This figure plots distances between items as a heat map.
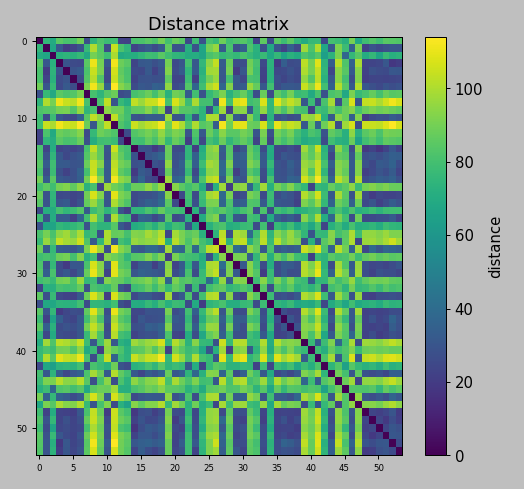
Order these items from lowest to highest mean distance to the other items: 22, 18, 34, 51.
51, 18, 34, 22
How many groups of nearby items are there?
5
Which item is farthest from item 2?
11
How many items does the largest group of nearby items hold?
30
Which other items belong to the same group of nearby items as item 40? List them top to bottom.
9, 19, 25, 28, 31
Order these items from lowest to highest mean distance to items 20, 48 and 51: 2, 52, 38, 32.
38, 52, 2, 32
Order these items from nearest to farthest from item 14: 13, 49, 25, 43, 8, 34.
49, 43, 34, 13, 25, 8
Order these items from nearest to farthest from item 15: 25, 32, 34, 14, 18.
14, 18, 34, 32, 25
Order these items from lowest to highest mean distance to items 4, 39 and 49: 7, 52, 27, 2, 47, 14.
14, 52, 27, 47, 2, 7
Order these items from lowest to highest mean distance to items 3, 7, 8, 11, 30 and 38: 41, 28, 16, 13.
16, 13, 41, 28
